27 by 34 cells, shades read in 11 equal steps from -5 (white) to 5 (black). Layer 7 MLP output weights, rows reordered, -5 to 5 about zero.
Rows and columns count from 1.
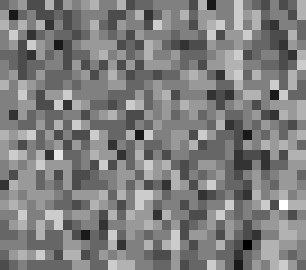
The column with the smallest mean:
34
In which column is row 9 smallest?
31
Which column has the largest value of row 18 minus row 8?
27
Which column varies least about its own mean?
1
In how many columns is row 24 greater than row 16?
15
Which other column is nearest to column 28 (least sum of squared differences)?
22
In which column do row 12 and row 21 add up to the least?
32
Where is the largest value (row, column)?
25, 28
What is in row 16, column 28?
2
